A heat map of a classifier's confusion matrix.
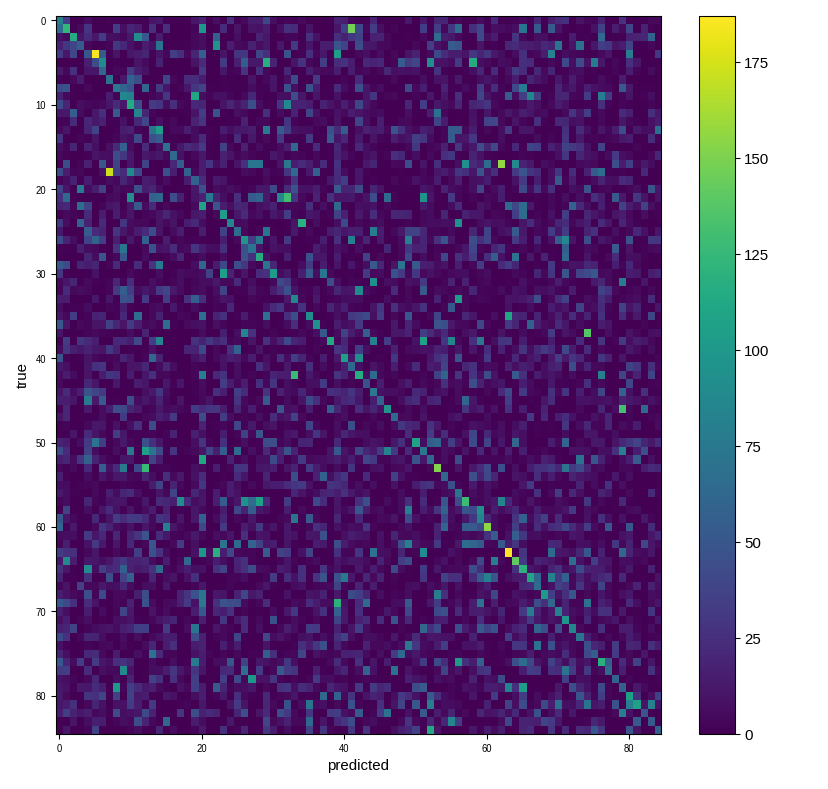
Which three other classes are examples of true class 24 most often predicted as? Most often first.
34, 56, 3
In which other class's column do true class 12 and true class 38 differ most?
51
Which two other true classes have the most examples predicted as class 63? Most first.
35, 79
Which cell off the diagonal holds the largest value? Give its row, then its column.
4, 5
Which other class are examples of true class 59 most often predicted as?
33
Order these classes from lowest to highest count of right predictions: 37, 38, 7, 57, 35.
37, 7, 35, 38, 57
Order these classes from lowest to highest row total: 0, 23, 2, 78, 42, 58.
0, 78, 23, 58, 2, 42
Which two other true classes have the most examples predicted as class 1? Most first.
64, 21
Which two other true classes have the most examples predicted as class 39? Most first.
69, 4
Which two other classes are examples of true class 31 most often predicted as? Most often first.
44, 79
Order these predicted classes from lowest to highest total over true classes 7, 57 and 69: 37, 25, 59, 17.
37, 25, 59, 17
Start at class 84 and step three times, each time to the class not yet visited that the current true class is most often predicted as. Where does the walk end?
3
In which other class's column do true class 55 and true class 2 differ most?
11
